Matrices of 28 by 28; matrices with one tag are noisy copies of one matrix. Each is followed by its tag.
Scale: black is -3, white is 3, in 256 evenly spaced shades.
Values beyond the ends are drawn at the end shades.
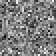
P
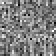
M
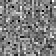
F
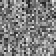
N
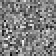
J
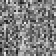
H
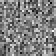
M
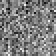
N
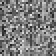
J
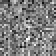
N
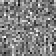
M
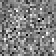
J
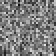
M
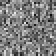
F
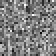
N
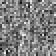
H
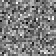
P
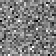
P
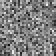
M
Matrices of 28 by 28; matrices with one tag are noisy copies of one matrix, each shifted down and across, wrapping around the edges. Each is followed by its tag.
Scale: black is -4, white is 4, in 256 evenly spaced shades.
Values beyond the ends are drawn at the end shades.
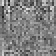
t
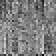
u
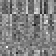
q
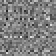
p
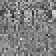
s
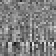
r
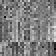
u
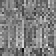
u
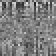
r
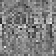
t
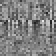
r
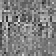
t
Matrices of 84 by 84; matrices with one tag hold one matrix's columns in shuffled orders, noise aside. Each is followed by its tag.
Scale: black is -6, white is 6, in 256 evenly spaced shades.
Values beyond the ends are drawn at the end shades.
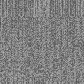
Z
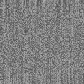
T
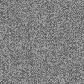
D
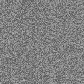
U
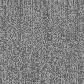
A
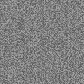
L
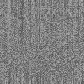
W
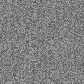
D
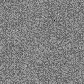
D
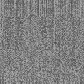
Z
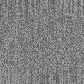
T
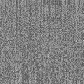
A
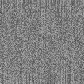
T
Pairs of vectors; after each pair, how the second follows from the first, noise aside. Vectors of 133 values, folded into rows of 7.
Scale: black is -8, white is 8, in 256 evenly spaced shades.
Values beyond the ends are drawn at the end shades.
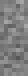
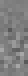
reversed, partly zeroed.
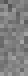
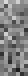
reversed, scaled up.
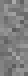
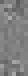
reversed, partly zeroed.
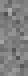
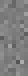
reversed, negated, partly zeroed.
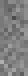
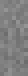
wrapped around, shrunk.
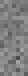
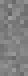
reversed, negated, shrunk.
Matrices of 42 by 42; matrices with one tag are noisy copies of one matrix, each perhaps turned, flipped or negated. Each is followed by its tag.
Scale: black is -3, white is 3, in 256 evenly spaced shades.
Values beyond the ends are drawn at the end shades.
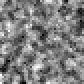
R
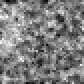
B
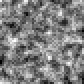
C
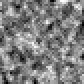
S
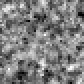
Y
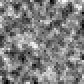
S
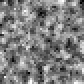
C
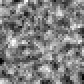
C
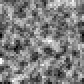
R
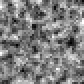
C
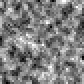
S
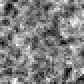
Y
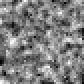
C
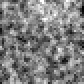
B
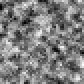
S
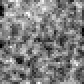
B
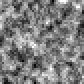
S
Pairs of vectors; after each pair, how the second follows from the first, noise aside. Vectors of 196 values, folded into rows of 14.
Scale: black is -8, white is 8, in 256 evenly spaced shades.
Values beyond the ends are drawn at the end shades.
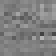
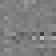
partly zeroed.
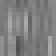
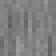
negated, shrunk.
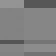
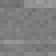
negated, shrunk.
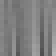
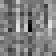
wrapped around, negated, scaled up.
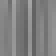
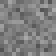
shuffled.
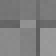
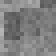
wrapped around, negated.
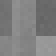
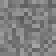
shuffled.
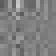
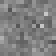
shuffled.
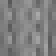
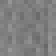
negated, shrunk.
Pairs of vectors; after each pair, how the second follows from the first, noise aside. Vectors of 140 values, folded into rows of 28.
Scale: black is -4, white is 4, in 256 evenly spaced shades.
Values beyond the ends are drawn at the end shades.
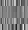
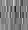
wrapped around, partly zeroed.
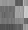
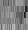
negated, partly zeroed.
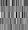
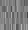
reversed, negated, shrunk.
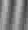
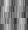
wrapped around, negated.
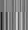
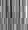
reversed, negated.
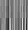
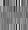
wrapped around, negated, partly zeroed.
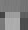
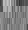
wrapped around, negated, partly zeroed.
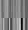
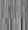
shrunk.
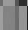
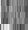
reversed, negated.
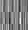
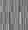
shrunk.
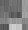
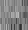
negated, partly zeroed.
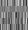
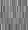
reversed, negated, shrunk.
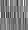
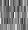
shuffled.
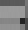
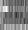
reversed, negated.
